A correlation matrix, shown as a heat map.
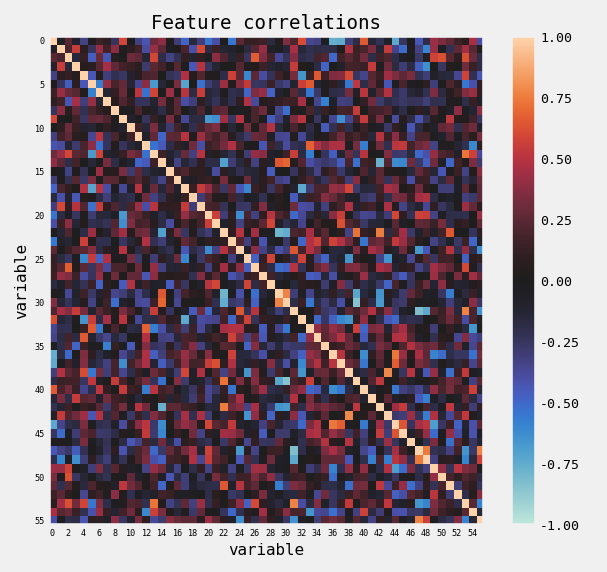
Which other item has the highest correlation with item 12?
33
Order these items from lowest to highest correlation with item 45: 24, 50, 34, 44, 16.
50, 16, 24, 34, 44
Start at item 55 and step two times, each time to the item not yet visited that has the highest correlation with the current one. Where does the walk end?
48
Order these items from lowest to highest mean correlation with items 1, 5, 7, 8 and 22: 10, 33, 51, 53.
53, 10, 51, 33
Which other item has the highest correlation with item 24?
31
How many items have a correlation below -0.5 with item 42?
3
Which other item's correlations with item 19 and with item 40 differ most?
0
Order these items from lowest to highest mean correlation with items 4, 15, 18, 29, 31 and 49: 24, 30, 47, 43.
47, 24, 30, 43
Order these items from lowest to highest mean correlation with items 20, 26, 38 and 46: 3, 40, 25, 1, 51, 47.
25, 51, 40, 3, 47, 1
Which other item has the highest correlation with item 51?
22
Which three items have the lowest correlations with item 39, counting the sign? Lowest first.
30, 29, 14
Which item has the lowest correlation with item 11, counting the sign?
14
